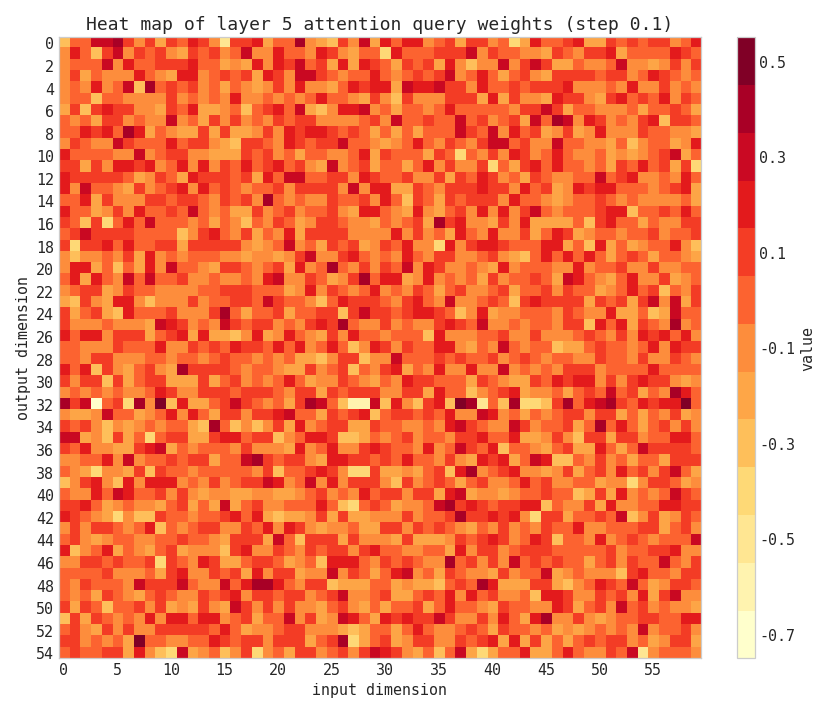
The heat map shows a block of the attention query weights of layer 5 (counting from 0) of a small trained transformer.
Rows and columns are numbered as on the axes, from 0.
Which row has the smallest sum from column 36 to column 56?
24
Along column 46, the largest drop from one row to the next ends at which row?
8
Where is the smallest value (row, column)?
32, 3
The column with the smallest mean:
27
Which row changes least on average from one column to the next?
28
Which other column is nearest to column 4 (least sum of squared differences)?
12
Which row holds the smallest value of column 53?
39
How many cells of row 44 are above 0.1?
5
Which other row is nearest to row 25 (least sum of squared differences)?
49
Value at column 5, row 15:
0.1
